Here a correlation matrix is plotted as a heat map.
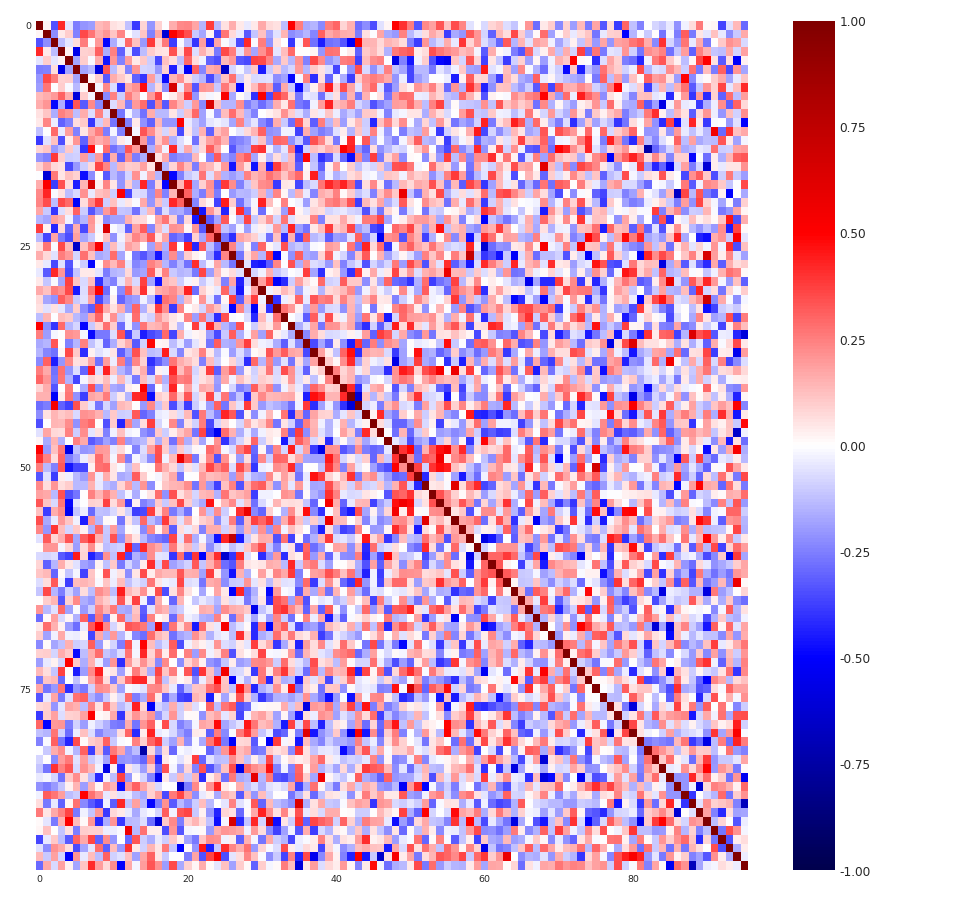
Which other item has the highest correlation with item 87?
6
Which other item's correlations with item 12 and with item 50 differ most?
54
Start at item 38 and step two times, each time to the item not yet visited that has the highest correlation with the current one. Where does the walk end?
29
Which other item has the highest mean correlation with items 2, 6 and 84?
87
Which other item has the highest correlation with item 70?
14
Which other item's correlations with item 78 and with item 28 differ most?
55
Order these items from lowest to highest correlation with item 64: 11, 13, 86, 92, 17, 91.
17, 92, 86, 13, 91, 11
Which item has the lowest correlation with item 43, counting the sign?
42
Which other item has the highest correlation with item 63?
94
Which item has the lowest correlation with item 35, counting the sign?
95
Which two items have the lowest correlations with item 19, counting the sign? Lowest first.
86, 93
